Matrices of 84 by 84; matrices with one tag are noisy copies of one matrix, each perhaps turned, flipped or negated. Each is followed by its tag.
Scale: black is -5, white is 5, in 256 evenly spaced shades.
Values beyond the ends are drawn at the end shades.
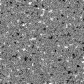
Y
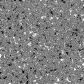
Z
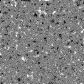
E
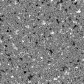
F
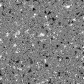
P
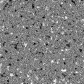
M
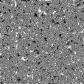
E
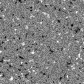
F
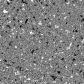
F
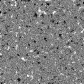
E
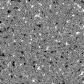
M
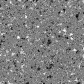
P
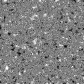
P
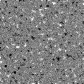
Y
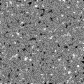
Y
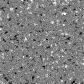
M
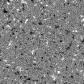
F
